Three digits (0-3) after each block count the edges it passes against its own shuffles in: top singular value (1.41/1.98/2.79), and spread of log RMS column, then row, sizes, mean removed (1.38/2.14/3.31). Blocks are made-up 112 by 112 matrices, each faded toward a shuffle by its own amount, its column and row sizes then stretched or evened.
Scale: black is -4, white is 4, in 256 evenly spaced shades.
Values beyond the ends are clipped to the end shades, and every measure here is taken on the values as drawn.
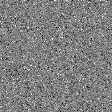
1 0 1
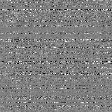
1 1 3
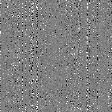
1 3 1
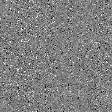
0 2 0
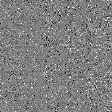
1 2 0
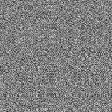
2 0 1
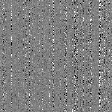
1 3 0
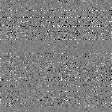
1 2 3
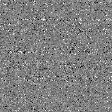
0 1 2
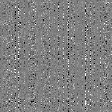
2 3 1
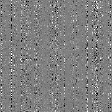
2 3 1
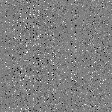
0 2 0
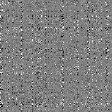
1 3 2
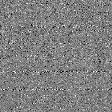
1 0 2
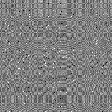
3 0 0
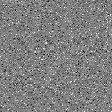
2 0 0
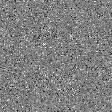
0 0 1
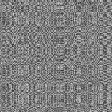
3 2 0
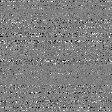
0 0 3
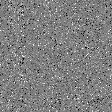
0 1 0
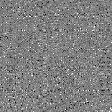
2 0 1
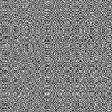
3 2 1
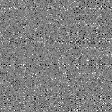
2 1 2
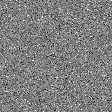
0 0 0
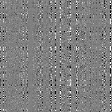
3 3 2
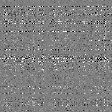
2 2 3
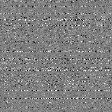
1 1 3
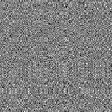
3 1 0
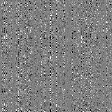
2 3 1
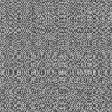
3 1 2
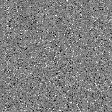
1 1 0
